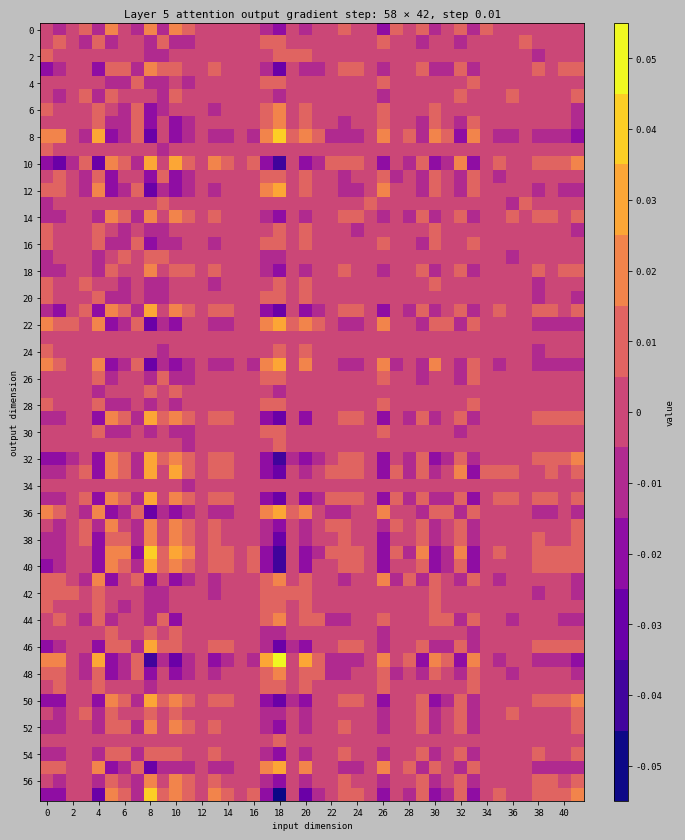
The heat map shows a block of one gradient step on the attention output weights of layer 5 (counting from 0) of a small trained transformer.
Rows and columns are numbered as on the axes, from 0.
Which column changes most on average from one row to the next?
18
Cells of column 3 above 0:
10
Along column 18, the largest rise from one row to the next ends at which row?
47
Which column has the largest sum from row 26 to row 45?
8
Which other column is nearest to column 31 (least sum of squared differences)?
21
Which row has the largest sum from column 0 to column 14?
39
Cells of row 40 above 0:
17
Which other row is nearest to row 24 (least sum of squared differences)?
2
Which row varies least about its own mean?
23
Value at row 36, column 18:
0.03
